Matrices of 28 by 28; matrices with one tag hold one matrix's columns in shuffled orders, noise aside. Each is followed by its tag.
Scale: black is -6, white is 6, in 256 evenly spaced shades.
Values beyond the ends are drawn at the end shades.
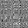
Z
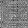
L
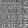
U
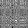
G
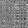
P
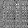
P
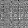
L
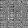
L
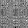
G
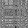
G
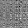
L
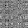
Z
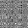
Z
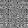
U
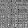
U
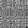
G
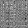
P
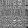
G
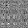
Z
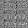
Z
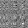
Z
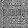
G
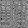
P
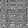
U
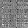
U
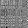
G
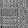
G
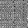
L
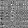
P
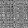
L
